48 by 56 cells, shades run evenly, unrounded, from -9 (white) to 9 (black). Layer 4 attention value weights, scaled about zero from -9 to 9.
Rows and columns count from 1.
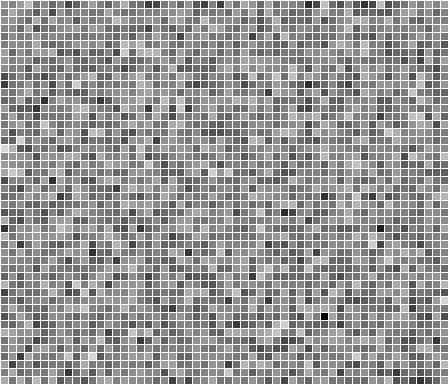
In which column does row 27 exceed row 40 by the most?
36
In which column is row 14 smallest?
23
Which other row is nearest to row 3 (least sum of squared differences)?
21
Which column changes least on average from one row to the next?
42
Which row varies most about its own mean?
1
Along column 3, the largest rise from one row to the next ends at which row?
19
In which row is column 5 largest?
14
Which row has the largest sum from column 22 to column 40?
11
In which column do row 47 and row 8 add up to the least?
29
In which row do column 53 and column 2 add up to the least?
15
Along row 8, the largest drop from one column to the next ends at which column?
54
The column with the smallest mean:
18
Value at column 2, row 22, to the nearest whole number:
-5
